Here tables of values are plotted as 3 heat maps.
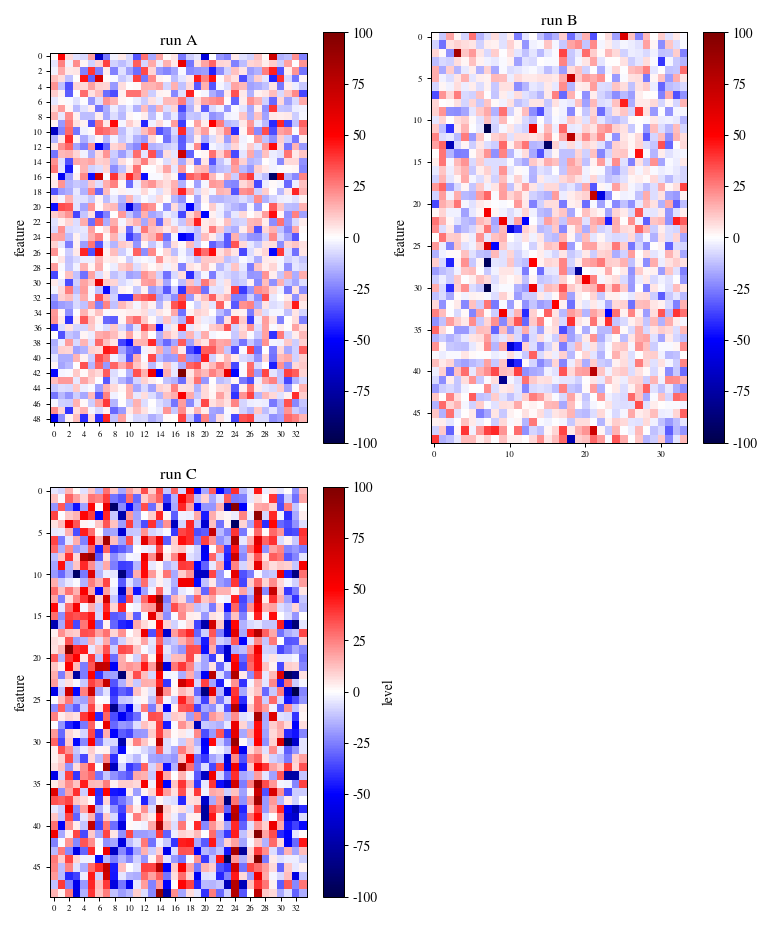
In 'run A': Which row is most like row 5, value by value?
35
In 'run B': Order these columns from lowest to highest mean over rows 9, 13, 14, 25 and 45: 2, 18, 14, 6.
2, 14, 18, 6
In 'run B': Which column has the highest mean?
21
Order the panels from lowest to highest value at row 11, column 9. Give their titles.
run C, run A, run B
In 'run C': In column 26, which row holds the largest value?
17
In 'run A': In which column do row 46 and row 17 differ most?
31
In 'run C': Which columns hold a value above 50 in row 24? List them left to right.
2, 5, 14, 21
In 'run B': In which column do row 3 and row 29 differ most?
20
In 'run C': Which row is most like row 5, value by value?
42
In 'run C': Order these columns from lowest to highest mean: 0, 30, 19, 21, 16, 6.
19, 6, 16, 30, 0, 21
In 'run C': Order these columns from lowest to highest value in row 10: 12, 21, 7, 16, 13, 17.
16, 7, 17, 13, 21, 12
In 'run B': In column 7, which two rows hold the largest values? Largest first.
25, 21
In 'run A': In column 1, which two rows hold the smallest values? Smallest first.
16, 37
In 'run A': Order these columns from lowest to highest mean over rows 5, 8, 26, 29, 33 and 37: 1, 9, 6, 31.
1, 9, 31, 6
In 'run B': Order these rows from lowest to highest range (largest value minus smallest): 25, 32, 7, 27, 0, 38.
38, 7, 32, 0, 25, 27
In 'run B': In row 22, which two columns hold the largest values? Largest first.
9, 32
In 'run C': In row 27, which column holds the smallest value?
9
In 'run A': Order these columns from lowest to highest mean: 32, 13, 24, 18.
24, 18, 32, 13
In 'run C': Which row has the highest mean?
6
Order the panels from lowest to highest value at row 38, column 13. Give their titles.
run C, run B, run A
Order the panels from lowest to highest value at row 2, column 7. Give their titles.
run B, run A, run C
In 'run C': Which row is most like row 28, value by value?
46
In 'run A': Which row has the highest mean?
42
